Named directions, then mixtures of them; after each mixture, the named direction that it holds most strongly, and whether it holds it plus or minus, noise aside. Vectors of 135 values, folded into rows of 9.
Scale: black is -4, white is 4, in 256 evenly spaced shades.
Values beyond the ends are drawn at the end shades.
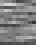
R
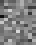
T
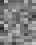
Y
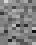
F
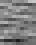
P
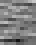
P, plus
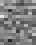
T, minus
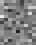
T, minus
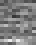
P, minus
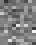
F, minus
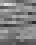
R, plus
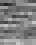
P, minus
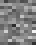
F, minus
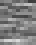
P, minus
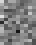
T, minus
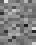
F, plus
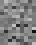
F, plus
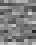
R, minus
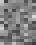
Y, minus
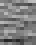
P, plus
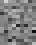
F, plus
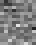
F, minus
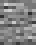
R, plus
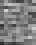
R, plus
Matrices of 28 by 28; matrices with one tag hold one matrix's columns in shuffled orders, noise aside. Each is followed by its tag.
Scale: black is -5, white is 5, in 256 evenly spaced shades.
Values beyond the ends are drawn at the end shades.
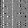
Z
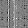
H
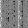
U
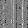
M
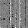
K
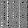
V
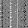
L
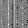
M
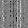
U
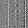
L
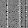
L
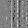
U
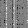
M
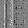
M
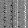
L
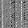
V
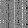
M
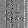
H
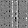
U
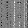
V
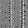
L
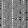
H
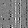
K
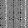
H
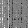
K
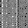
Z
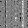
U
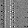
L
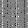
Z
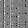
Z
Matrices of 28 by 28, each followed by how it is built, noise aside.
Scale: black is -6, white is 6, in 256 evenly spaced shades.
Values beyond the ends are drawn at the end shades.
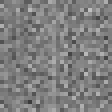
repeating rows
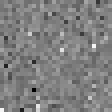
sparse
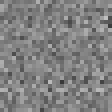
repeating columns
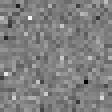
sparse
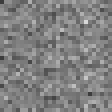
repeating rows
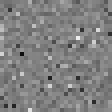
sparse
